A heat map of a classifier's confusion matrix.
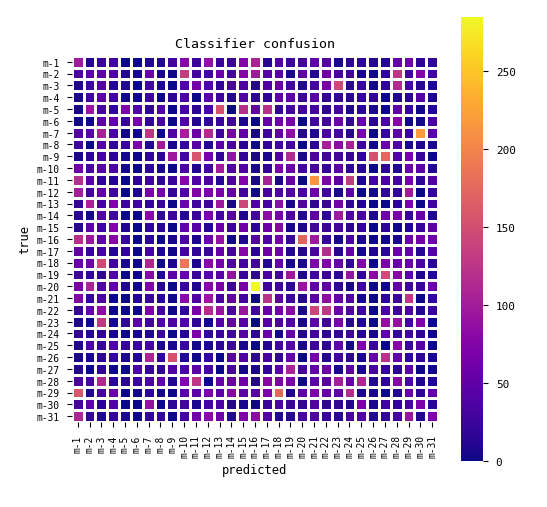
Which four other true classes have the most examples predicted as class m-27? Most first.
m-9, m-19, m-26, m-23
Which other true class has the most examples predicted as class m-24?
m-11
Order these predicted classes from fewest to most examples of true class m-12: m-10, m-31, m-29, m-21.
m-31, m-10, m-21, m-29
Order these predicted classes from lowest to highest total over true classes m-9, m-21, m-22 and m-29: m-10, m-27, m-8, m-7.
m-8, m-7, m-10, m-27
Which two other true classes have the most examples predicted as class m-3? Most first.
m-18, m-23
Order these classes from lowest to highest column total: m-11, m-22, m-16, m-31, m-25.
m-31, m-25, m-16, m-11, m-22
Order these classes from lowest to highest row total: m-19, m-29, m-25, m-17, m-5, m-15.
m-25, m-15, m-17, m-5, m-19, m-29
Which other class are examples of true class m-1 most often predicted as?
m-16
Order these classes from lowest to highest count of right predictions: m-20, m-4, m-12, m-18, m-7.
m-4, m-18, m-12, m-20, m-7
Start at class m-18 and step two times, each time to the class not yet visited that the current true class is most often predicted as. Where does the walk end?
m-13
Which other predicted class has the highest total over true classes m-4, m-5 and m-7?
m-30
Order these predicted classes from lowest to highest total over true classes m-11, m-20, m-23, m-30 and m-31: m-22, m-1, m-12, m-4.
m-4, m-22, m-12, m-1
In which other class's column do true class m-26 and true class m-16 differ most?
m-20
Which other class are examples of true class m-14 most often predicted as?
m-23
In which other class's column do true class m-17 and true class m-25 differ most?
m-22
